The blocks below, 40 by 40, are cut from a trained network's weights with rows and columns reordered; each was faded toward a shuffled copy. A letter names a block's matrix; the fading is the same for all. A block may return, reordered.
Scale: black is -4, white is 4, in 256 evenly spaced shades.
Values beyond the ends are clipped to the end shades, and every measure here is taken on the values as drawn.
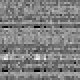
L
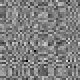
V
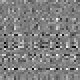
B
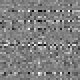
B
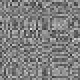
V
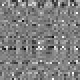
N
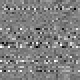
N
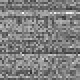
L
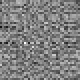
V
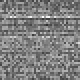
L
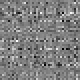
B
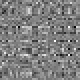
B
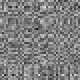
V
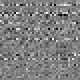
N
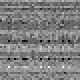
L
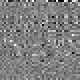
N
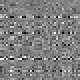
B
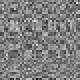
V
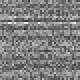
L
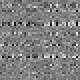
B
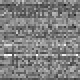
L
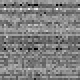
L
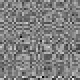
V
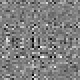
B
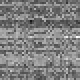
L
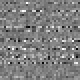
N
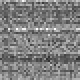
L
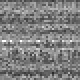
L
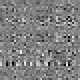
B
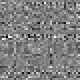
B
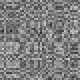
V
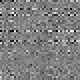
B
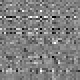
B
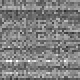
L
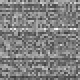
L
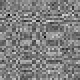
V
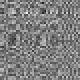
V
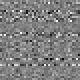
N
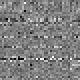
N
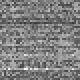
L
